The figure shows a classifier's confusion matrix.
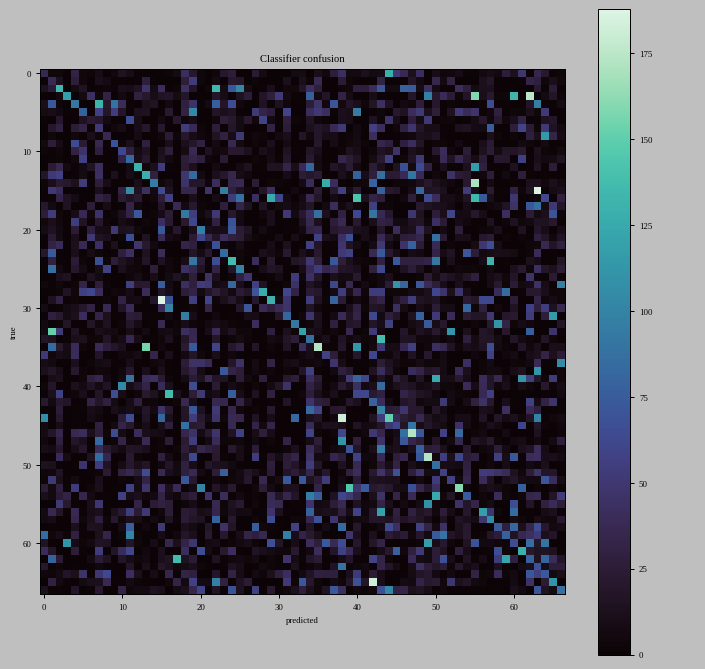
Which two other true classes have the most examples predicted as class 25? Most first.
2, 16
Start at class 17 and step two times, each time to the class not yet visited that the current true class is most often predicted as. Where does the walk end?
38
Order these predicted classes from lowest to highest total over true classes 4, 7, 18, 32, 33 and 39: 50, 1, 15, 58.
15, 58, 50, 1
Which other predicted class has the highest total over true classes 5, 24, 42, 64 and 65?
19
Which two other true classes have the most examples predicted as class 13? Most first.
35, 51
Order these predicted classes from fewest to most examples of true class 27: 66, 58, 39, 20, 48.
58, 39, 20, 48, 66
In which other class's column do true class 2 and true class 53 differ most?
39
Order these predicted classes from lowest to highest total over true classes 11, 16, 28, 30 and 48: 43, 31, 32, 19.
32, 19, 31, 43
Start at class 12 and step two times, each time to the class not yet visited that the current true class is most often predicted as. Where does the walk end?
49
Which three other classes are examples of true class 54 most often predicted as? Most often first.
50, 34, 35
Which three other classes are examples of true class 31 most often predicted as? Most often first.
65, 18, 48
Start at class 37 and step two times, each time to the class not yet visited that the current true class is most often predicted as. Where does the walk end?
44
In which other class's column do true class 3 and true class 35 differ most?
62
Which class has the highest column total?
43
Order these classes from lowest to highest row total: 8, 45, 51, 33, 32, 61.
8, 32, 45, 33, 61, 51
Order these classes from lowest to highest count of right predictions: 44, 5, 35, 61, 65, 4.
5, 4, 65, 61, 44, 35
